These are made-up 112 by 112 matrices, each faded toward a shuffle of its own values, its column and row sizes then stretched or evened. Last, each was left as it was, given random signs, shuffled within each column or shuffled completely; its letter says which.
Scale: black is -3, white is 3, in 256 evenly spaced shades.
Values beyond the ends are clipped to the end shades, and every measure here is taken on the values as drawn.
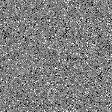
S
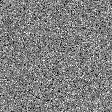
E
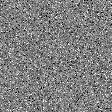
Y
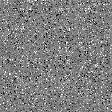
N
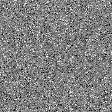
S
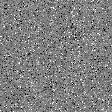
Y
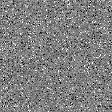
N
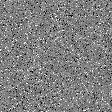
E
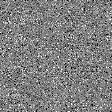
S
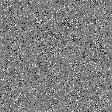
Y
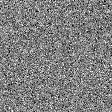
E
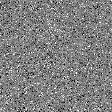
S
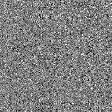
N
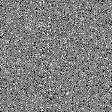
Y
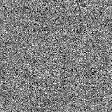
N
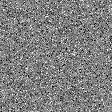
E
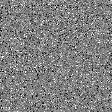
S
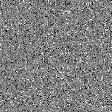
N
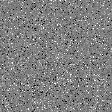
S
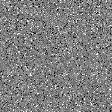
N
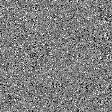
S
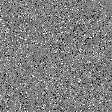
Y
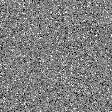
Y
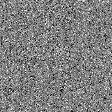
Y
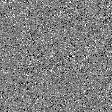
S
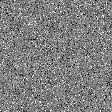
E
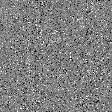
Y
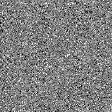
N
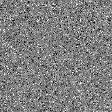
S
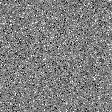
E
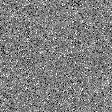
Y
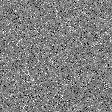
E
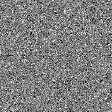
S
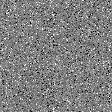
Y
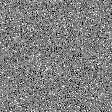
E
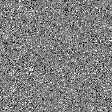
S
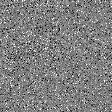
S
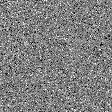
E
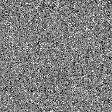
S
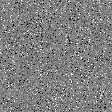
Y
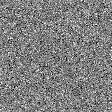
E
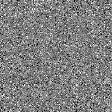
N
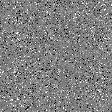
S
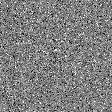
E
